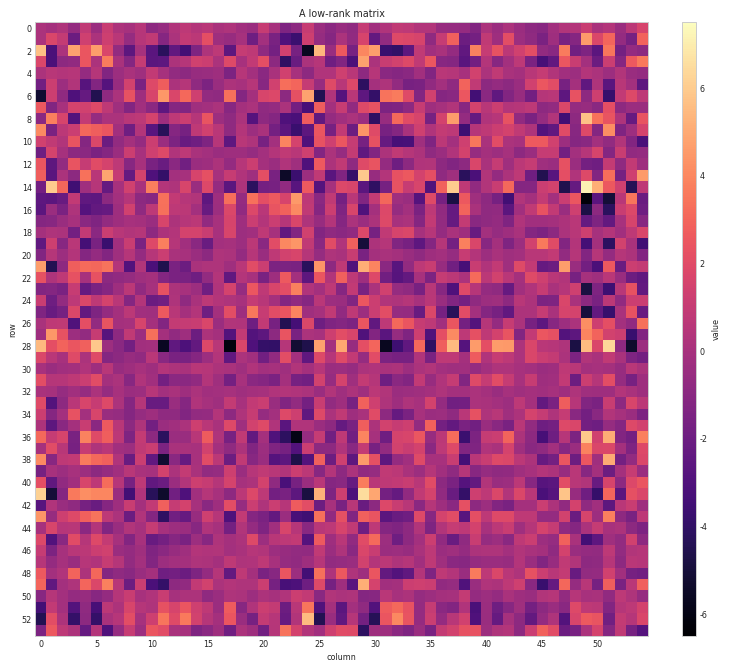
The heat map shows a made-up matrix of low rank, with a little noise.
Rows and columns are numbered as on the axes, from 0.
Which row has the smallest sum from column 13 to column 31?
28
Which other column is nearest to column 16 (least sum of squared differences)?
18
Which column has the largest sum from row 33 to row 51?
29
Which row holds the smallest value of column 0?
6
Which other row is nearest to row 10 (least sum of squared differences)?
22
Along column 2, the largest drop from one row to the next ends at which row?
15
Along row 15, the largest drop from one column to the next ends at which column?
49
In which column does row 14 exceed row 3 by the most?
1
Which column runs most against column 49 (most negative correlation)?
19
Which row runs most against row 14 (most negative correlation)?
45
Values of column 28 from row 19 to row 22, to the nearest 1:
3 1 -3 1
